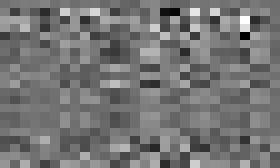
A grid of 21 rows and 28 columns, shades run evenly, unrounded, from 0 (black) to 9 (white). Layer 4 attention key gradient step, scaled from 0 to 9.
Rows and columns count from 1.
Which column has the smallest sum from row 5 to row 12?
25
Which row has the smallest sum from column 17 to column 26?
7
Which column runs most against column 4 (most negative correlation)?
22
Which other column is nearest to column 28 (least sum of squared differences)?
6
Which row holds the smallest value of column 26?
3
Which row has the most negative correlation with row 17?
2
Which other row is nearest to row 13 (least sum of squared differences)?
16
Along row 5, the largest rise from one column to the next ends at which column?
26
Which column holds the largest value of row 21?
20
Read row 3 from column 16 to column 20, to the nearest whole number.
5 3 6 3 5
